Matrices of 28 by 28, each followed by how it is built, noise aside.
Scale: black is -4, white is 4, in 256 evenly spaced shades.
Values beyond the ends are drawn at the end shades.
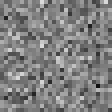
repeating rows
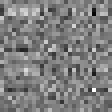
low rank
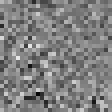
lower triangular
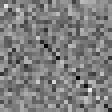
diagonal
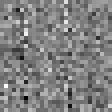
uneven columns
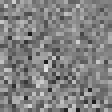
lower triangular
